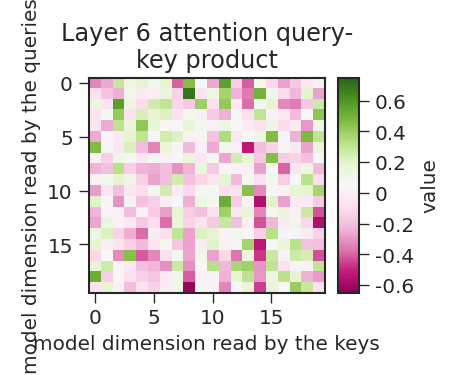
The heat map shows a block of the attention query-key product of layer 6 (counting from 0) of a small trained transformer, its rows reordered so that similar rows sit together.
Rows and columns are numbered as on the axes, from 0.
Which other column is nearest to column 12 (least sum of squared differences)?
10
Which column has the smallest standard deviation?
9
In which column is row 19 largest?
17
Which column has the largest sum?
15
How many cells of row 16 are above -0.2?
12
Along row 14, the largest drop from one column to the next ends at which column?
8
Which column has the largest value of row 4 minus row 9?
4
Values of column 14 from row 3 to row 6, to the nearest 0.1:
0.3 -0.1 0.1 -0.2
